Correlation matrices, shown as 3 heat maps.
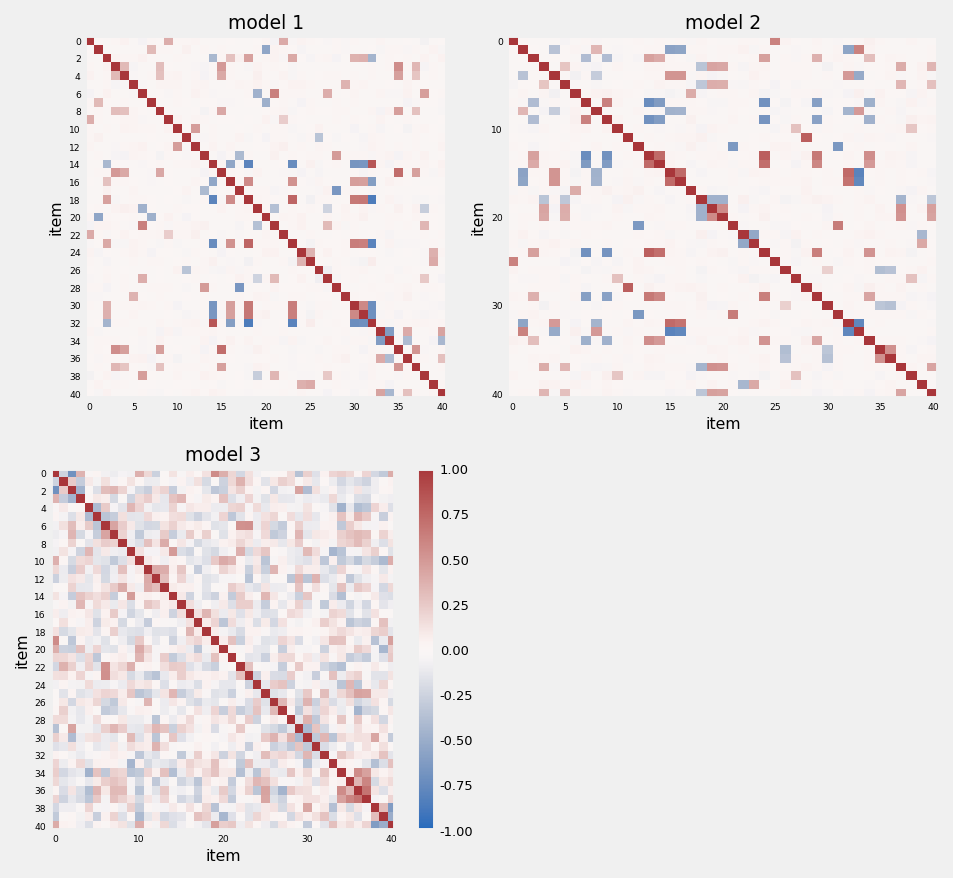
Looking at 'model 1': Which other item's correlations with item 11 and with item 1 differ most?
20
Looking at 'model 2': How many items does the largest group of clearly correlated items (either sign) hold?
8
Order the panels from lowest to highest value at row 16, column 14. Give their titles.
model 1, model 3, model 2
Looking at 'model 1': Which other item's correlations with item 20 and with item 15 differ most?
35
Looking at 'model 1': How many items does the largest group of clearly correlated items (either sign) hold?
8
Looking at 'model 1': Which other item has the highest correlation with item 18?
23
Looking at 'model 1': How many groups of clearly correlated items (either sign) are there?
11
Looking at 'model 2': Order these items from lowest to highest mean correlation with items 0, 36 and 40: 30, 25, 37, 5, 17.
30, 17, 5, 37, 25
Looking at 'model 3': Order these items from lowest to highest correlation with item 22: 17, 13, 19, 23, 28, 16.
19, 16, 17, 28, 13, 23
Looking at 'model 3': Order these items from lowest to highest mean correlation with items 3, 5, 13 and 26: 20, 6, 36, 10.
6, 10, 36, 20
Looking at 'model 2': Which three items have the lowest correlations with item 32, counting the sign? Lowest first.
33, 1, 8
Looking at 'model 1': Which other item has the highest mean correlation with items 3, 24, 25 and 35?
15
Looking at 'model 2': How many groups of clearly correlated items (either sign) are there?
10
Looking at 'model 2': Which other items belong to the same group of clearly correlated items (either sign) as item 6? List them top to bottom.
17
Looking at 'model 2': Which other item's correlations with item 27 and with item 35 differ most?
36
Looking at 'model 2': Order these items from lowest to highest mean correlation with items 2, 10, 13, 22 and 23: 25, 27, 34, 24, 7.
7, 25, 27, 34, 24
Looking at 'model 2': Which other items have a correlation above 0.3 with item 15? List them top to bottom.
4, 16, 32
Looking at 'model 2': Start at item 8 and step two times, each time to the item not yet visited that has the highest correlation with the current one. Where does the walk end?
1
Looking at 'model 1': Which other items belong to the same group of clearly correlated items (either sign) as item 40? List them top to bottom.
33, 34, 36
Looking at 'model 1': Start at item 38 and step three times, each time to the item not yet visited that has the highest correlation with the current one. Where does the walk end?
27
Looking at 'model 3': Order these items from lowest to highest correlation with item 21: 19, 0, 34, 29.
29, 34, 0, 19
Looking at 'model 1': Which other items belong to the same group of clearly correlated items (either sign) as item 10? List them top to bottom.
12
